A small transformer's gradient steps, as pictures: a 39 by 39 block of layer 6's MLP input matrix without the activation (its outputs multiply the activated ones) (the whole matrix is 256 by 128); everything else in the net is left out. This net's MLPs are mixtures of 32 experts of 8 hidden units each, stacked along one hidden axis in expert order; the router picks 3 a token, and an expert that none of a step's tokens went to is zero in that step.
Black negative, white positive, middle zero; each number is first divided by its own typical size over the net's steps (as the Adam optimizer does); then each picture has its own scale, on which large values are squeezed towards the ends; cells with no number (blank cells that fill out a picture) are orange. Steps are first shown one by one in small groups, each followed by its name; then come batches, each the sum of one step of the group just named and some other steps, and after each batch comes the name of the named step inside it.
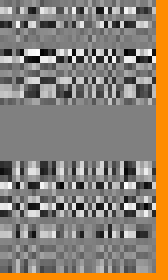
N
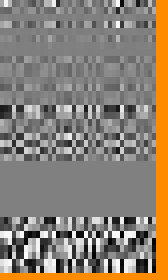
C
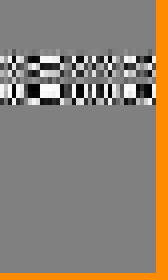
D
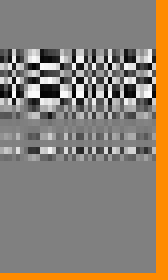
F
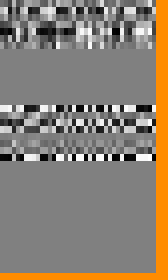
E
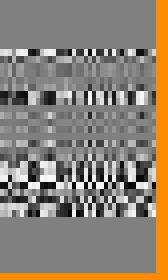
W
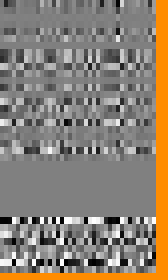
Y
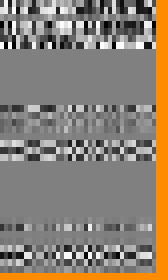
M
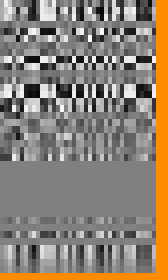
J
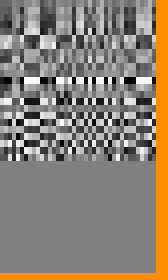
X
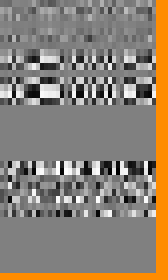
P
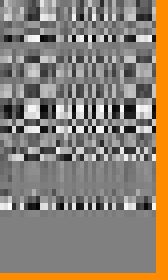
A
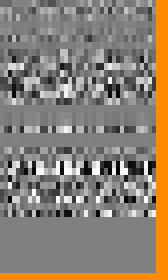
P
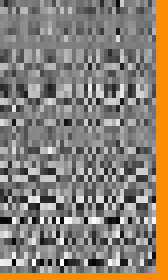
Y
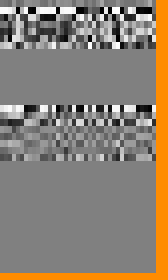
E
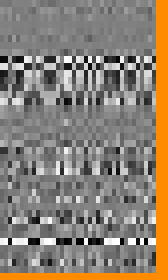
P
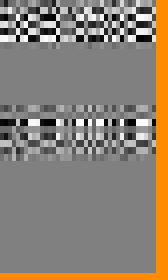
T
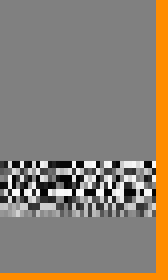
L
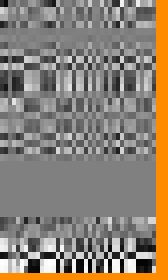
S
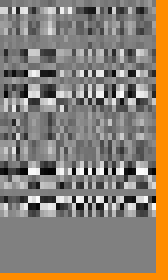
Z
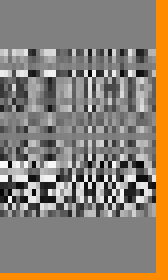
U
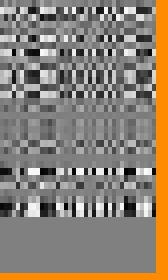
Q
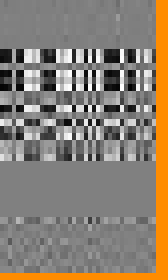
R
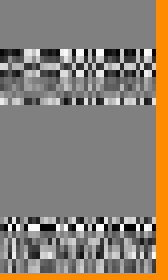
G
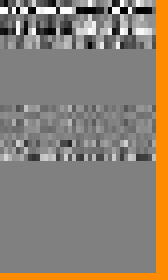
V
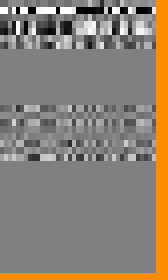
V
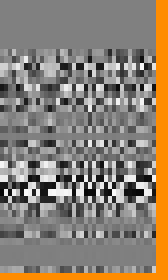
U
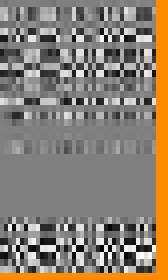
G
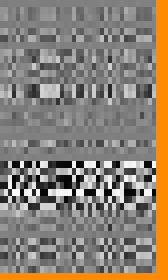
L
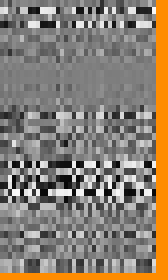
L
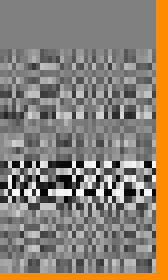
L
